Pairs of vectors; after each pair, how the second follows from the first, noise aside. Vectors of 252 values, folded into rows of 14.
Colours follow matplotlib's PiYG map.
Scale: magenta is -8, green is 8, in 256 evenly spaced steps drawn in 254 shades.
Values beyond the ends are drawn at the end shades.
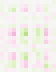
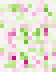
scaled up.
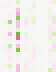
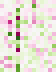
negated, scaled up.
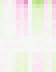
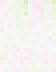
negated, shrunk.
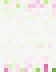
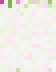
reversed, negated, partly zeroed.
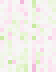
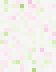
reversed, negated, partly zeroed.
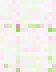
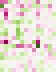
reversed, negated, scaled up.
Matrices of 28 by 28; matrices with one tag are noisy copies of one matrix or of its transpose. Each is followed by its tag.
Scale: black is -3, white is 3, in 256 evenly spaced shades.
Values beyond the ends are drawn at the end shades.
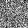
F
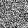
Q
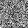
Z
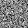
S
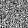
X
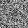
Z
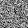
S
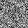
Z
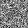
Z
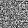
X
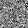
Z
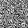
S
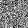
Q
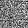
X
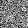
F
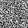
S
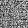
X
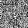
Q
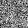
F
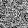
Q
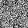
Q
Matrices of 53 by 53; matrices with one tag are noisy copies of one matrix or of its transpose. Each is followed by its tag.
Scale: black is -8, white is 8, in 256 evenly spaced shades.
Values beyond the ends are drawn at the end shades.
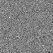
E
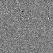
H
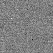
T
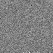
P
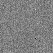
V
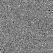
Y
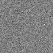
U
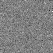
Y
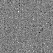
T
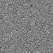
P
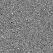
H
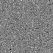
Y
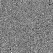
Y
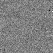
Y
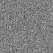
U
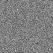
E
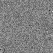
Y
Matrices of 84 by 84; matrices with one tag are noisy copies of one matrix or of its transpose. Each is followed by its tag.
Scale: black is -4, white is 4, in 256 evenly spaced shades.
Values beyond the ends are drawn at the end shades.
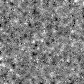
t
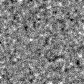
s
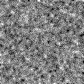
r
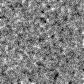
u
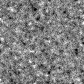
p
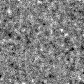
p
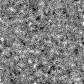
p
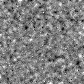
s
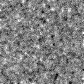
u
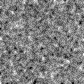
r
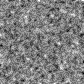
r
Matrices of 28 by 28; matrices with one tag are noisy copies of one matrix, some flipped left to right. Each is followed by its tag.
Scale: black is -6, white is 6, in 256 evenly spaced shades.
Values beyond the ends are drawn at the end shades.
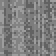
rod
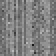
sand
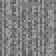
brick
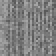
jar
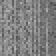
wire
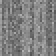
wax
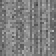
sand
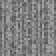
brick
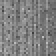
wire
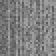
wire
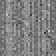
sand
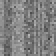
rod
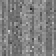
wax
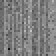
jar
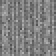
brick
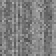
rod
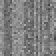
rod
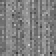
sand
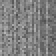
wire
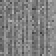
jar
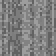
wax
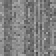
rod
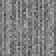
brick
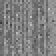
jar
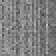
wire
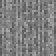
brick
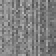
wire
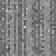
sand
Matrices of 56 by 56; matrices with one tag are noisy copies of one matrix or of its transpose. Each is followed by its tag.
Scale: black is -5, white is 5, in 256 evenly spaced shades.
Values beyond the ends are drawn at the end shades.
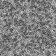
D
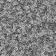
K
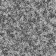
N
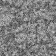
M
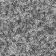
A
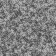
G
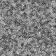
D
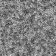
A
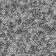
A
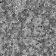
M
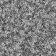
K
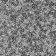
G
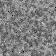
G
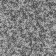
G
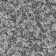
G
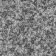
A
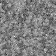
M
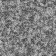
A
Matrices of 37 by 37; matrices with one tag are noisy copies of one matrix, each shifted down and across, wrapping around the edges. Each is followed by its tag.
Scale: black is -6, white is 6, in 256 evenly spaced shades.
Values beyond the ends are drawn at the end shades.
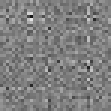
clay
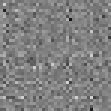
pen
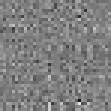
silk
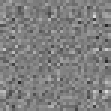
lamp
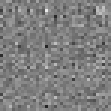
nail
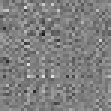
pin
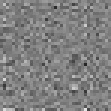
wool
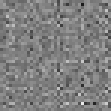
pen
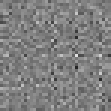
pen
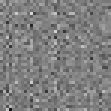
pen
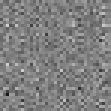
pin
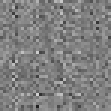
pen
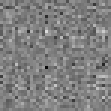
nail
